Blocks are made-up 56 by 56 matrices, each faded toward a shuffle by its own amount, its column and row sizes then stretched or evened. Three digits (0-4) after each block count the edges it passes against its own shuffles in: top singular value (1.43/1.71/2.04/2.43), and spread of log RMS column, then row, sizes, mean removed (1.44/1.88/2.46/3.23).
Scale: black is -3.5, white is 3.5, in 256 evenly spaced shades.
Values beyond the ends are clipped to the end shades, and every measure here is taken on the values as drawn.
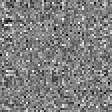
2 1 1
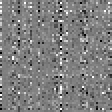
2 4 2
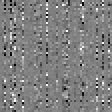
1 4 1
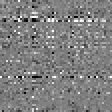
3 1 3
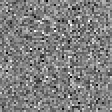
1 2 0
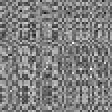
4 2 0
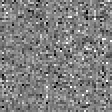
1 2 1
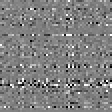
2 2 4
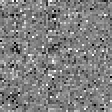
2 1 0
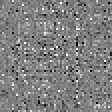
2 2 1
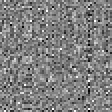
3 2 0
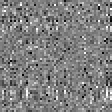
3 2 1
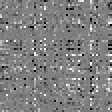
3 3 3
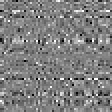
4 0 3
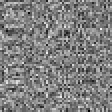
3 1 0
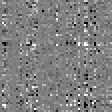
2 4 2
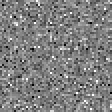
0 0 0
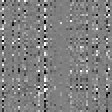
4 4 2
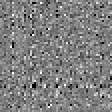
2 3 2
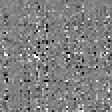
0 3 2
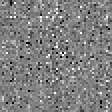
0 2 1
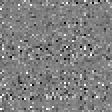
1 1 2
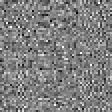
3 0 0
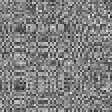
4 0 1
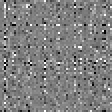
3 3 2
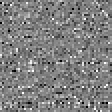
3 0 2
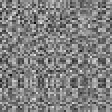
4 2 2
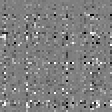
1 3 3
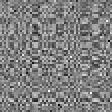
4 0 2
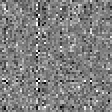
3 3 1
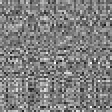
3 0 3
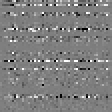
3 2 4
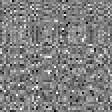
4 1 0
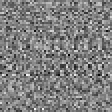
3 0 2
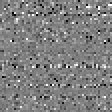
2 0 3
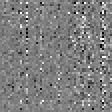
2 3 1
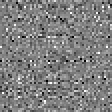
3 0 2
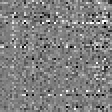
1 2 3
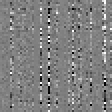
1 4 0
